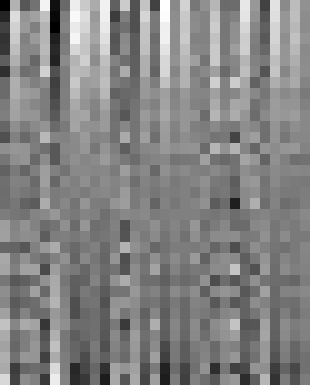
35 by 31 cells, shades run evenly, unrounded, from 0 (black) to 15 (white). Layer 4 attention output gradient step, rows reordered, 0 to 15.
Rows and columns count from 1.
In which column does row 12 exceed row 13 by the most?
24
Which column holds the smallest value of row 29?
8
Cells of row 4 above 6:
26
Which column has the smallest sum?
6
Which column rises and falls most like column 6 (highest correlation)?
14
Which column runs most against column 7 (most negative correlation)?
13
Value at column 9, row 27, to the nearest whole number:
7
